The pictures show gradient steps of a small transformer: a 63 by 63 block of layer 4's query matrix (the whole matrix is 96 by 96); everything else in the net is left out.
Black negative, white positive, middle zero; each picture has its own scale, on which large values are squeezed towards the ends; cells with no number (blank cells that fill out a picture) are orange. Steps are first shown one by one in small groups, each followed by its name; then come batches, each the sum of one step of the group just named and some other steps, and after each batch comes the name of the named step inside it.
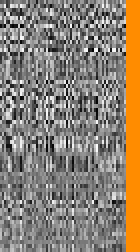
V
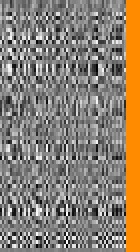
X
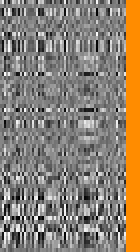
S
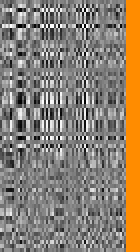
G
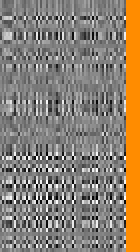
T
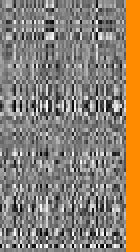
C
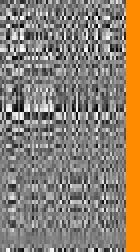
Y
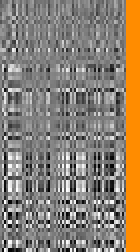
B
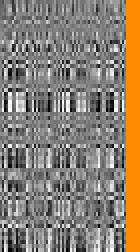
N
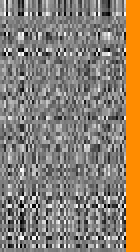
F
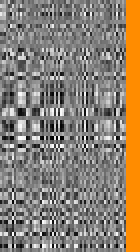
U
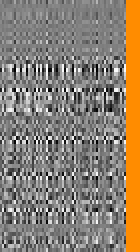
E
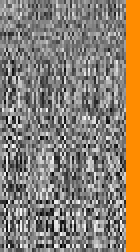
U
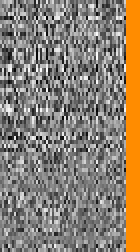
E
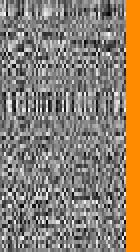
F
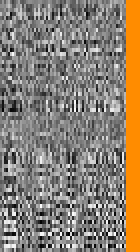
C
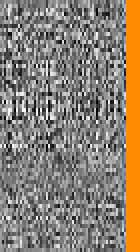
V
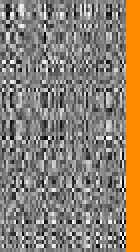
E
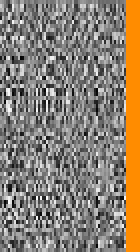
T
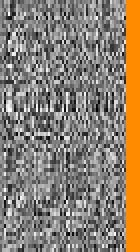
Y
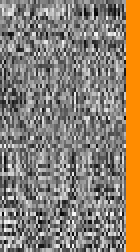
B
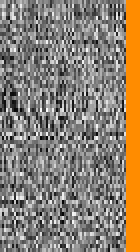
U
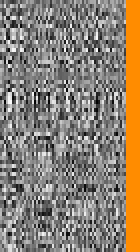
V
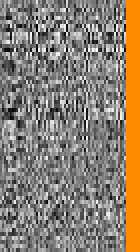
G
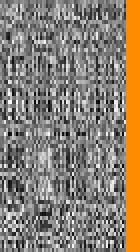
N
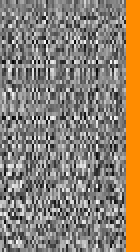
B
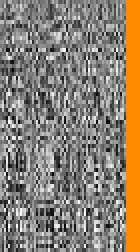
N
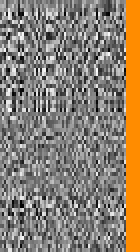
F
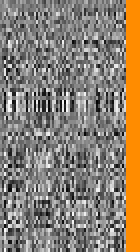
N
